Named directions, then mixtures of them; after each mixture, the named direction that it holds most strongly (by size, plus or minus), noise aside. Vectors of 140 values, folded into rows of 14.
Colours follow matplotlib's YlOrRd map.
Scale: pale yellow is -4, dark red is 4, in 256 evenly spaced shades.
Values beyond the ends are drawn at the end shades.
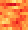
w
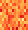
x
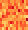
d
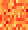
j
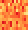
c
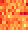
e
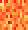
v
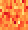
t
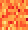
d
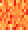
v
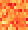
d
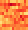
w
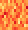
t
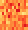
e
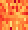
c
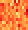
c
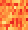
w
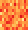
x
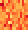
v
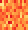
v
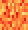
c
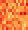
e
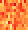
v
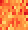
e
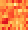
w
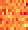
e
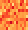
d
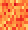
j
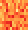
c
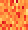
c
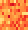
e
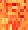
w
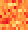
w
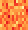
j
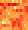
w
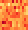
c
